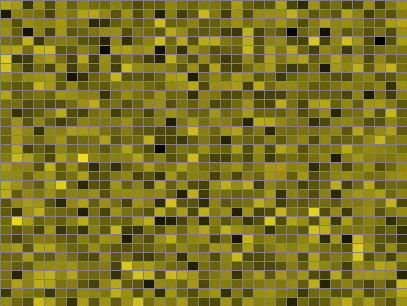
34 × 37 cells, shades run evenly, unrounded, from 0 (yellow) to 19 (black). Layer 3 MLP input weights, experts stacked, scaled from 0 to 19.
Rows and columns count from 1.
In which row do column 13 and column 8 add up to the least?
18
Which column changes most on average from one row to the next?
15
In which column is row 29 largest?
17
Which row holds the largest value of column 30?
4
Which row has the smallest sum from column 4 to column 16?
31
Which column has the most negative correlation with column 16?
2
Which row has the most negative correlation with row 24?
25
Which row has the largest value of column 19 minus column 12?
8
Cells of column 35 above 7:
28
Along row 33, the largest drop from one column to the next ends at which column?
16
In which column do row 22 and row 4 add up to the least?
1
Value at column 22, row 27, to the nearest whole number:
17
